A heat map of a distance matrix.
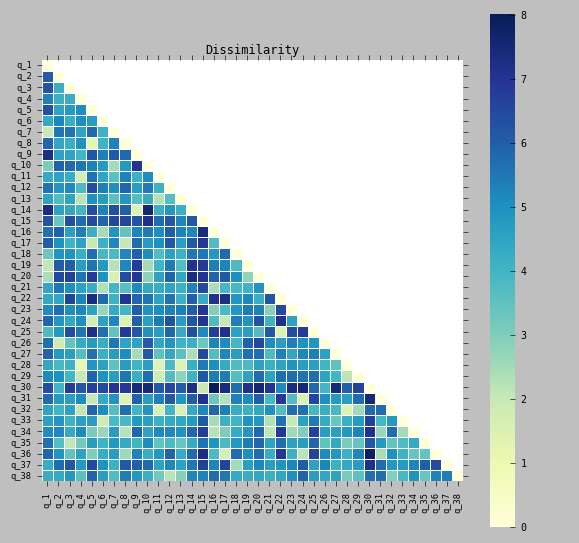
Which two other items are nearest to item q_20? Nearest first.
q_7, q_1
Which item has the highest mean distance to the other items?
q_30
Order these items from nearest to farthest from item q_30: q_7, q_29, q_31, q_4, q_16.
q_4, q_29, q_7, q_31, q_16
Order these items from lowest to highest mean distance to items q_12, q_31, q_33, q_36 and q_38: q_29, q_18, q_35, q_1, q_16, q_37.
q_35, q_16, q_29, q_18, q_1, q_37
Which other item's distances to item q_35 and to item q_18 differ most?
q_37
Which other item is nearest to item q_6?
q_33
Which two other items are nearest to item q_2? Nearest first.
q_26, q_15
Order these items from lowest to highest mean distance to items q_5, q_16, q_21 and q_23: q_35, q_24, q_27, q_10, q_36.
q_24, q_36, q_27, q_35, q_10
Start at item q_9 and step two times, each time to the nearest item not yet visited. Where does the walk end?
q_27
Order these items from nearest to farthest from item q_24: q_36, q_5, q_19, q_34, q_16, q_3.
q_5, q_36, q_34, q_16, q_3, q_19
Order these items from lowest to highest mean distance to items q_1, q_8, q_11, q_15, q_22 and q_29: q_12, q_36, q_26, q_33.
q_26, q_33, q_12, q_36
